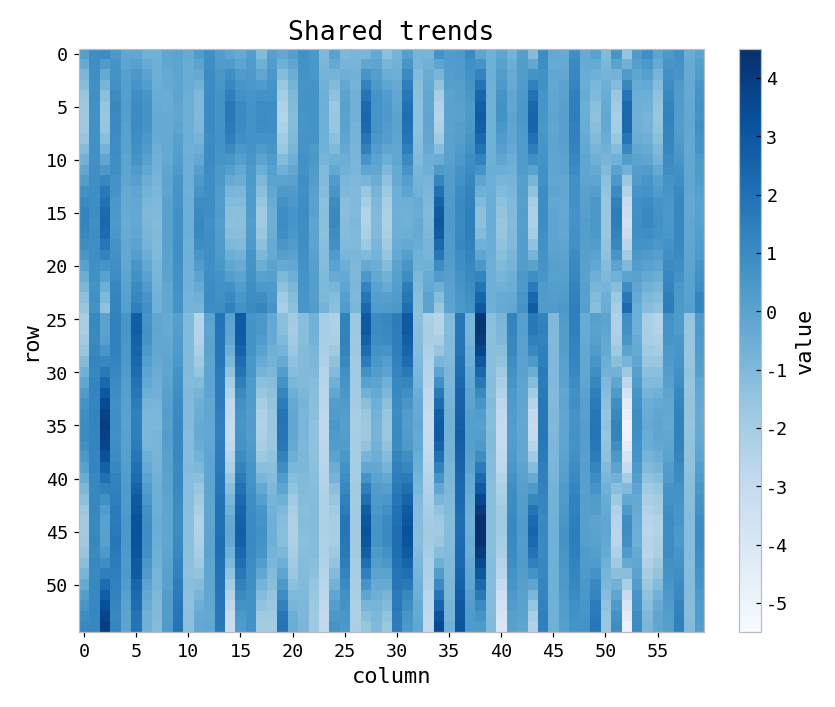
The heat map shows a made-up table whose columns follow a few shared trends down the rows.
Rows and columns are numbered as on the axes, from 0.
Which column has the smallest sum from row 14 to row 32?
23
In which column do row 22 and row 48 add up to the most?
38
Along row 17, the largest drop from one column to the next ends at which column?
52
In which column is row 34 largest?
2
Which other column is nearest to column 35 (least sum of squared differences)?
45
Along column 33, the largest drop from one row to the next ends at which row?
25
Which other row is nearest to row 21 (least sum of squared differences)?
10
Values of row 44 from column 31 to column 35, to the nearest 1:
3 -1 -2 -2 -1
